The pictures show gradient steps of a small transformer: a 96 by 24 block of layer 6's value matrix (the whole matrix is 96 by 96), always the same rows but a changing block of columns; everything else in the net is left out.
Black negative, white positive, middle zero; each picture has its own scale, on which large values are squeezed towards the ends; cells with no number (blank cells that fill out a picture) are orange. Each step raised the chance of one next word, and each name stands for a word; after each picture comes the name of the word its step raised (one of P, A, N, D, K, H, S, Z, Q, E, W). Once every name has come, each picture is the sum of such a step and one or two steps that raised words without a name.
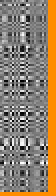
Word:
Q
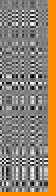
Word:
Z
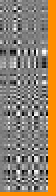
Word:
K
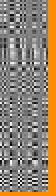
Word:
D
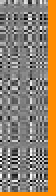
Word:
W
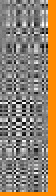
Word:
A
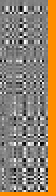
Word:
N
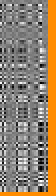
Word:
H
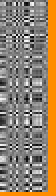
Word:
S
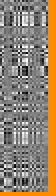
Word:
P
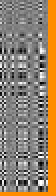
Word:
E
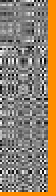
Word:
K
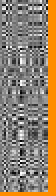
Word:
P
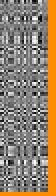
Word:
Q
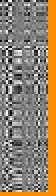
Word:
N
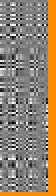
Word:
S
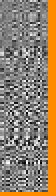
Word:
Q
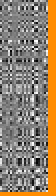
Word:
N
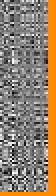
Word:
N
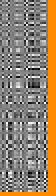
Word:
H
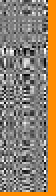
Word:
K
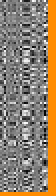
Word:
N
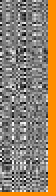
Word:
H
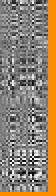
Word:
W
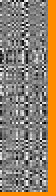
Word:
E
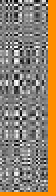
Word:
W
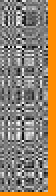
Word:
P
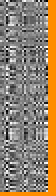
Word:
P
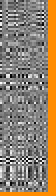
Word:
Z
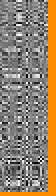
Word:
Z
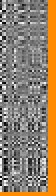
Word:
H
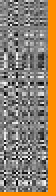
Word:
E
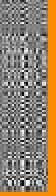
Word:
E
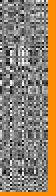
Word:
D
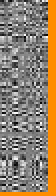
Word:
S
